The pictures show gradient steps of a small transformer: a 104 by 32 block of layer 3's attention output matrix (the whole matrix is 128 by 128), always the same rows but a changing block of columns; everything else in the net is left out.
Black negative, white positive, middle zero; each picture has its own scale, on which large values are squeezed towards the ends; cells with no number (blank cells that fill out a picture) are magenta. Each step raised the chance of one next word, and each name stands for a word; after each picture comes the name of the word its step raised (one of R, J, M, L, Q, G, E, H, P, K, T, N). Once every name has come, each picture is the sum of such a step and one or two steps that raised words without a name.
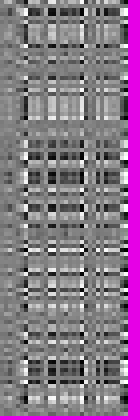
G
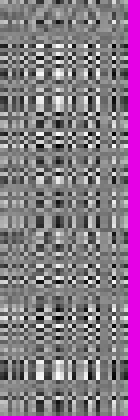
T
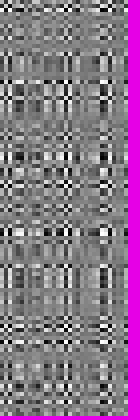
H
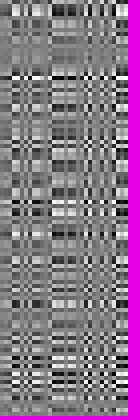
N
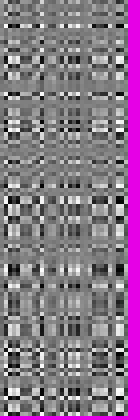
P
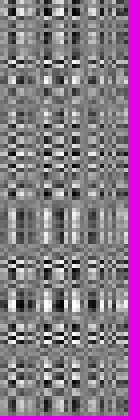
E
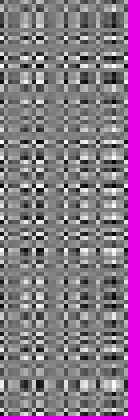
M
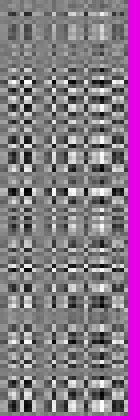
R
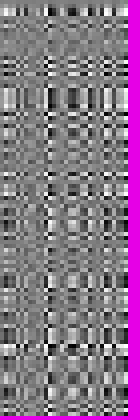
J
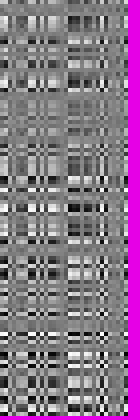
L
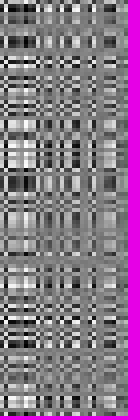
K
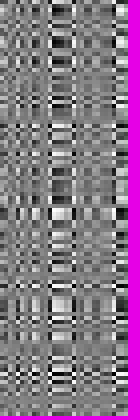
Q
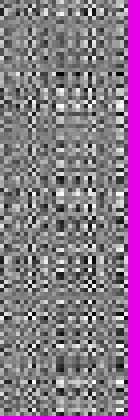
J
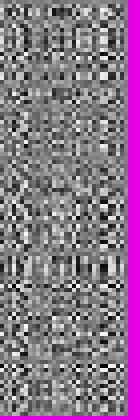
P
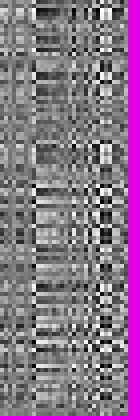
H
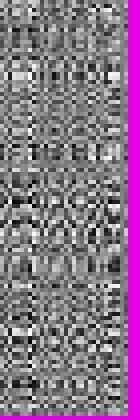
H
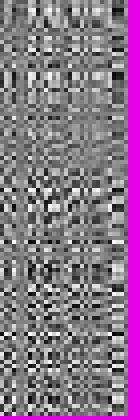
L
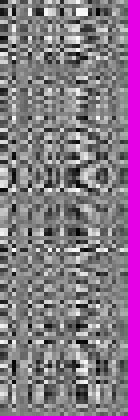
G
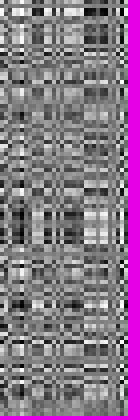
E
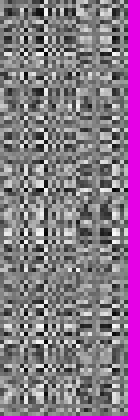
J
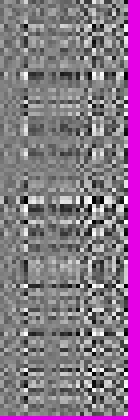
Q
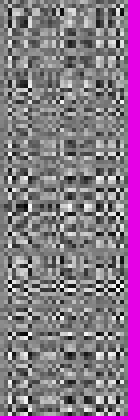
L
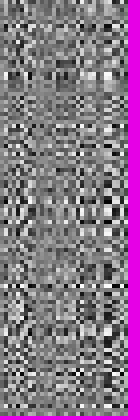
Q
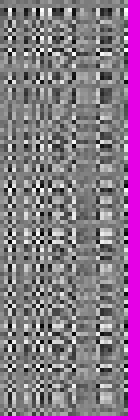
M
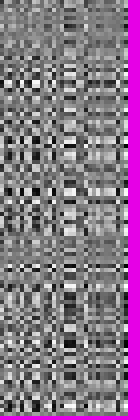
R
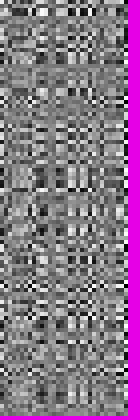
Q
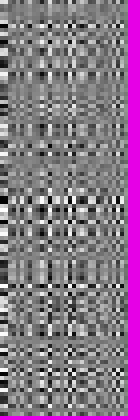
Q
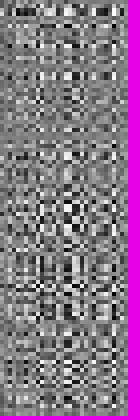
G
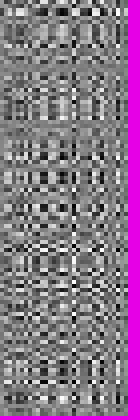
G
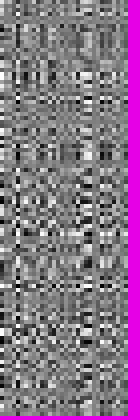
H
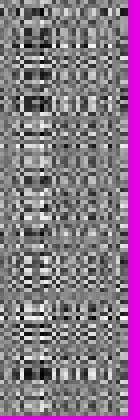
T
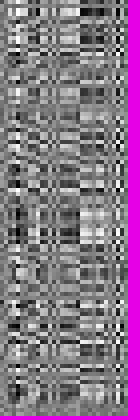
E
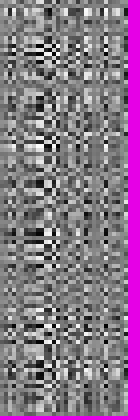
T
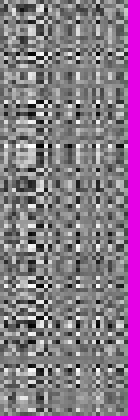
K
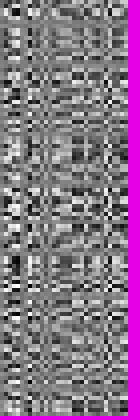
R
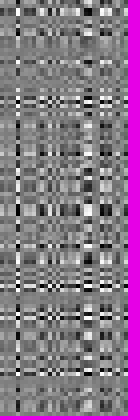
Q
